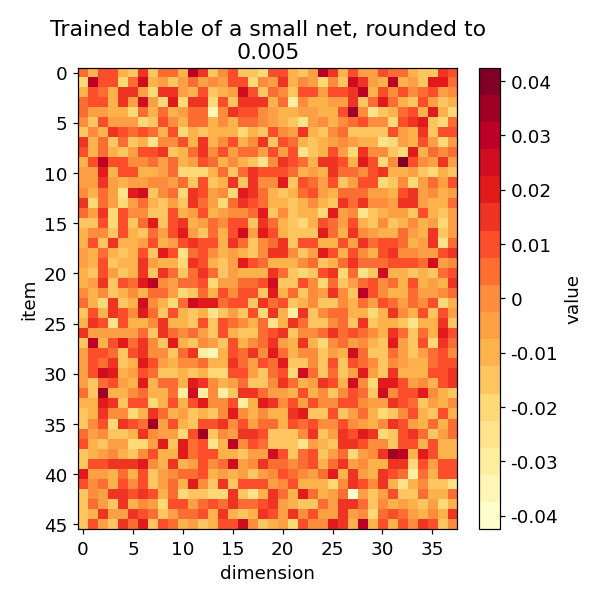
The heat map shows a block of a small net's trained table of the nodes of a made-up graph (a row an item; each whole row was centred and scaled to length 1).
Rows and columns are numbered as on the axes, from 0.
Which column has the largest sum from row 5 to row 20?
2
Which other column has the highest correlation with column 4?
9
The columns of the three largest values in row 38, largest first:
31, 32, 19
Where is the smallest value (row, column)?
42, 27
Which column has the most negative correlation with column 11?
4
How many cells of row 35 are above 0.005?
14
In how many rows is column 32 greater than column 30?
24
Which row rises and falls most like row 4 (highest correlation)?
37
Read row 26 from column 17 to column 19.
-0.015 0.005 0.01
